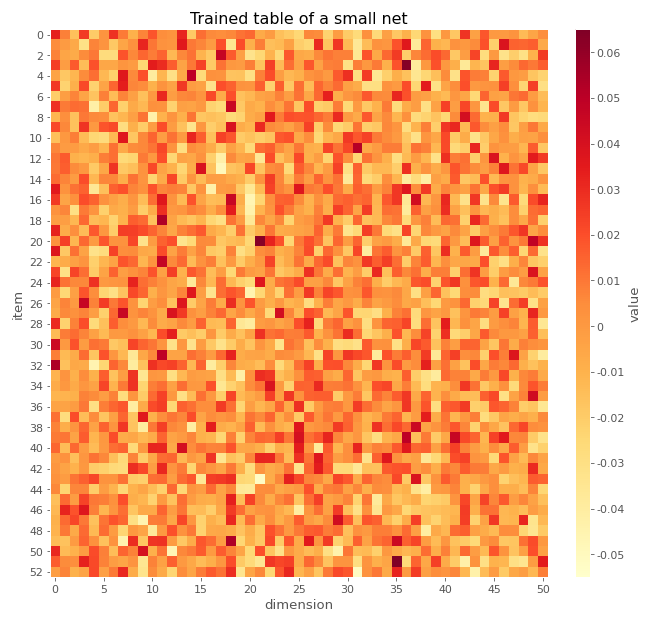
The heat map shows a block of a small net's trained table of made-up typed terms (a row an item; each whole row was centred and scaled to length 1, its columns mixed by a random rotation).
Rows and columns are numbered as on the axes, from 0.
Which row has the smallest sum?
44
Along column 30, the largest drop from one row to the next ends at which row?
30
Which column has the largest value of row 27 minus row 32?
23
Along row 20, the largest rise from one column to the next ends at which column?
21
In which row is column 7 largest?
27
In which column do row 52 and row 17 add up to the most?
18
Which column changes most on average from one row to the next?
36
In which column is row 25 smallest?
20
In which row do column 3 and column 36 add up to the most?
39
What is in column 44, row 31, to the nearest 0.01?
-0.02
